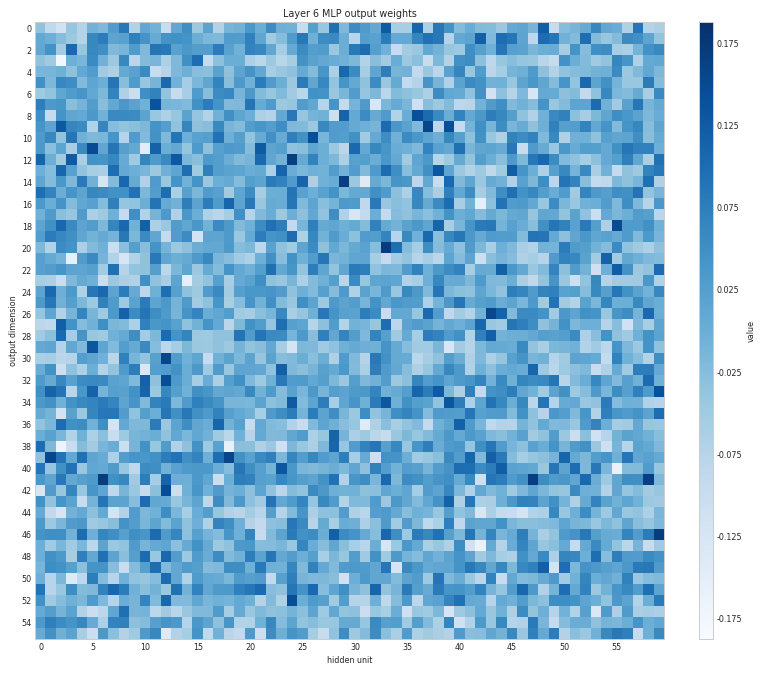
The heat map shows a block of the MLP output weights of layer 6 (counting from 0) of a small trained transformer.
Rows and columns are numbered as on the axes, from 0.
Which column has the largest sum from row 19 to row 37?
12
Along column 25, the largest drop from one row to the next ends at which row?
6
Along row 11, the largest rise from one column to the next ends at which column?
11
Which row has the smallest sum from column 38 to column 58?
44
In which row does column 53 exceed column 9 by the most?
40
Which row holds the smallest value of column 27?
55
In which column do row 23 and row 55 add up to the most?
49
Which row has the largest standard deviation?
14
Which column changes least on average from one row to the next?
19
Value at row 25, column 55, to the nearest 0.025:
0
